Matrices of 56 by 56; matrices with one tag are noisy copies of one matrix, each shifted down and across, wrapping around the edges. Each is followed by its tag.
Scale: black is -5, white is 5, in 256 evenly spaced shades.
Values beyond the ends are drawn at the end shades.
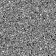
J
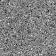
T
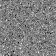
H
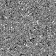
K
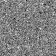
K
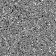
J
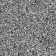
J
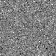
J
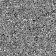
K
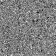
K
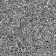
T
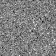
J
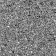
T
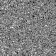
T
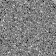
H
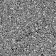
K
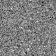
T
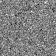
K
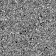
K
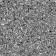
H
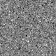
H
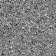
H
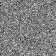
J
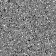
K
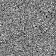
J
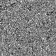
K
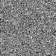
H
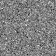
H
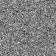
H
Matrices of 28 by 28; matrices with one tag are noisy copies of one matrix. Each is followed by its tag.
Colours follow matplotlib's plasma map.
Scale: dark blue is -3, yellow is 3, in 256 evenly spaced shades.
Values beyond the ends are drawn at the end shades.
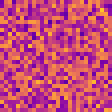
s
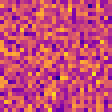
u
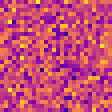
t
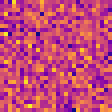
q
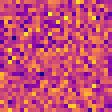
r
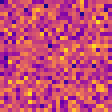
s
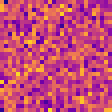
q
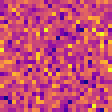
t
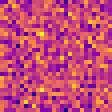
t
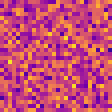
s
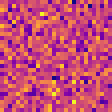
u
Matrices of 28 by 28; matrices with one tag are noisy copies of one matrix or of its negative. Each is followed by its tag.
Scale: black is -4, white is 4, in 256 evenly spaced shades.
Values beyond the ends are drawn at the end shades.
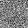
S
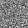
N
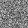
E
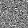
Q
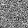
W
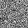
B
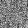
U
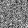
U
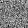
S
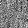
U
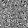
E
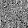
U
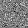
N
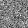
W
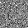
E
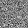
E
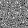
N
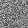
E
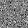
B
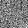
U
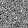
B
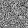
N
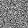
Q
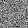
B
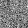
U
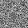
N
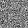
B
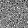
S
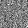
U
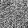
U
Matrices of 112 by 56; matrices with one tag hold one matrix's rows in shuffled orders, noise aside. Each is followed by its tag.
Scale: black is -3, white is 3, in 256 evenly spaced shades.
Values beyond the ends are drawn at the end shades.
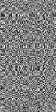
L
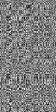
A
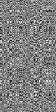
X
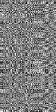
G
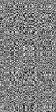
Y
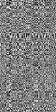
A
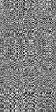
Y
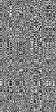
X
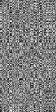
X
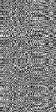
G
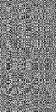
A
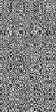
X
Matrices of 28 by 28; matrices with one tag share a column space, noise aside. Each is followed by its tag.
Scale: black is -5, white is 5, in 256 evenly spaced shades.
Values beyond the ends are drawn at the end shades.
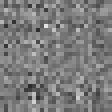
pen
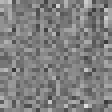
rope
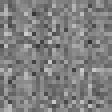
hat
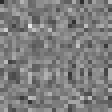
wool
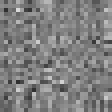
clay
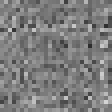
wool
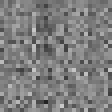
hat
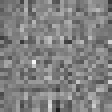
clay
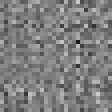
pen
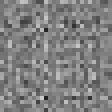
wool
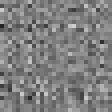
pen
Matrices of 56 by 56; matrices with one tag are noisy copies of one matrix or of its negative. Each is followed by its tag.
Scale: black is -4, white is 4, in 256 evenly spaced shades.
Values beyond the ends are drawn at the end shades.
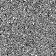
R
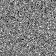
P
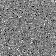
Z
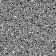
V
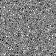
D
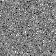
D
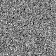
R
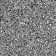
P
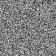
Z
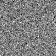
P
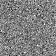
Z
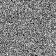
R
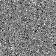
Z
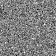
Z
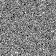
D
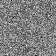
R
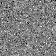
P
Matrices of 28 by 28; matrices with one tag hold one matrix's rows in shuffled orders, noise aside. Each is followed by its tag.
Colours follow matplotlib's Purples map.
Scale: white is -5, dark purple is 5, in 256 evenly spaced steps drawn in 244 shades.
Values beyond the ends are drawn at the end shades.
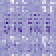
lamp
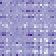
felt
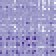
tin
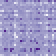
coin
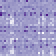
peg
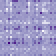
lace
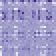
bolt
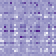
coin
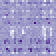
lamp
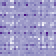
peg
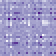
lace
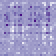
lamp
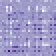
lace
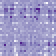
coin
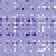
tin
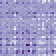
tin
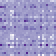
peg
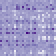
tin
